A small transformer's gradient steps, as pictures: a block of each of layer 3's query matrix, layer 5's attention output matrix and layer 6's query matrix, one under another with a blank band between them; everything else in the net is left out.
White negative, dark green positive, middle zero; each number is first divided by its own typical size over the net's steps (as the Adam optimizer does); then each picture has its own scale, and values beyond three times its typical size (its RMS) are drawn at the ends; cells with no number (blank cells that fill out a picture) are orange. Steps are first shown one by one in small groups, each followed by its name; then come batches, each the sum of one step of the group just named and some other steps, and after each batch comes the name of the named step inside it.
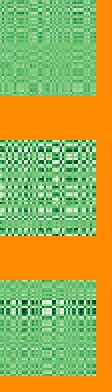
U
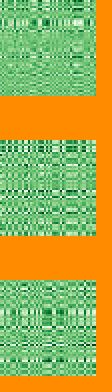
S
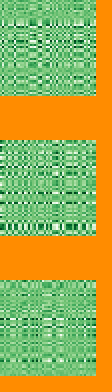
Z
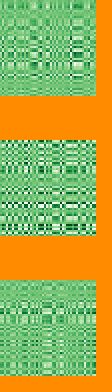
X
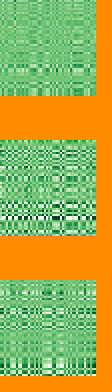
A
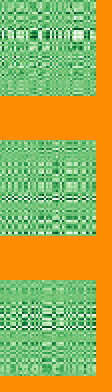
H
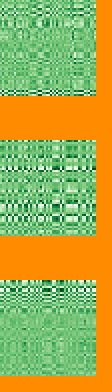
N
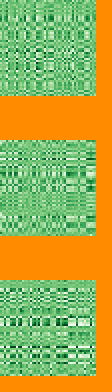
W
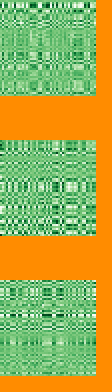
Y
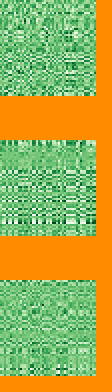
H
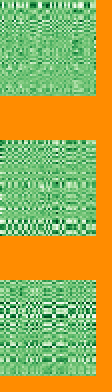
Y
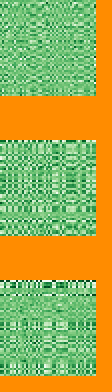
Z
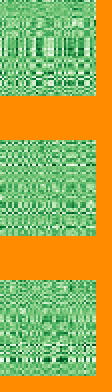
S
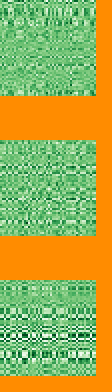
H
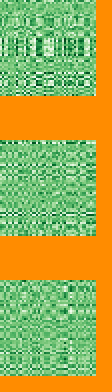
Z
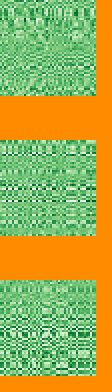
H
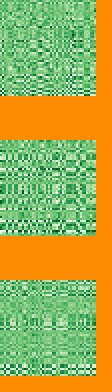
Z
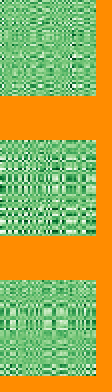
N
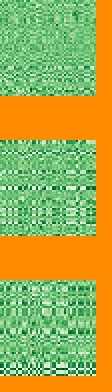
U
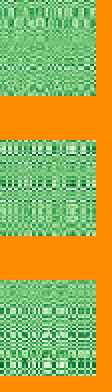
A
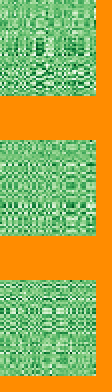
A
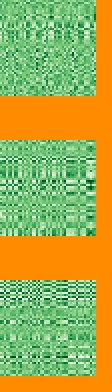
W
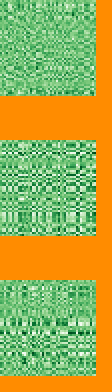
W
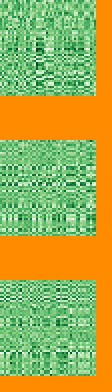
W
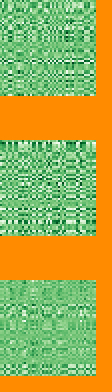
Y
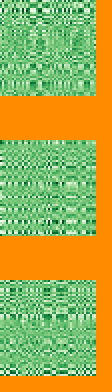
Y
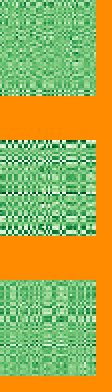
X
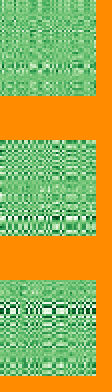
A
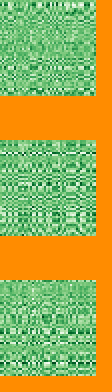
Y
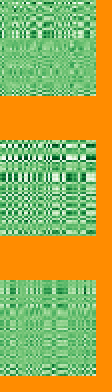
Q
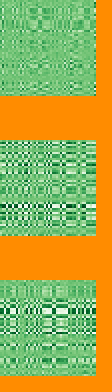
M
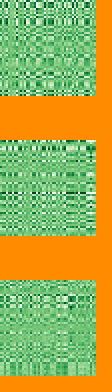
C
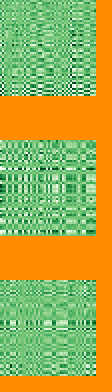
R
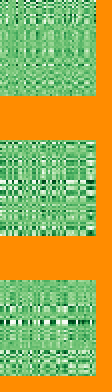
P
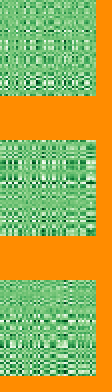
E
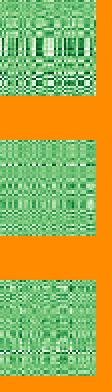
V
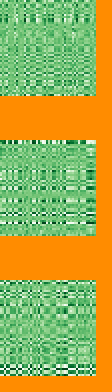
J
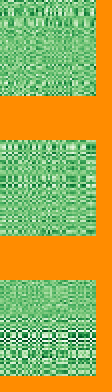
E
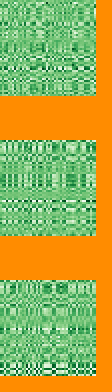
Q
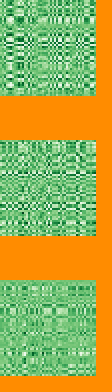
M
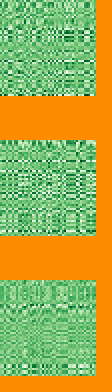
C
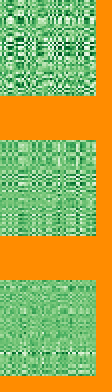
V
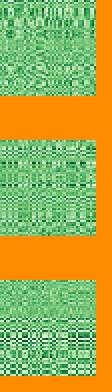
E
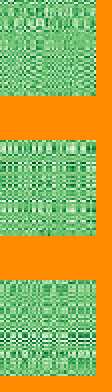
E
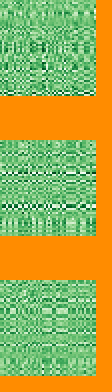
M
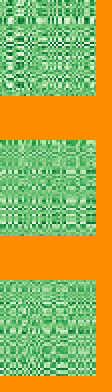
J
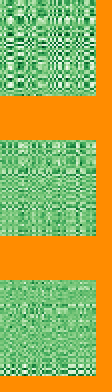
M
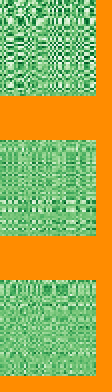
C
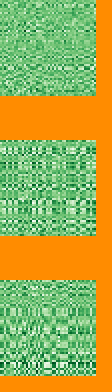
E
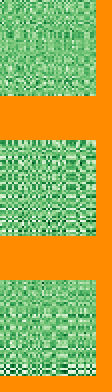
E
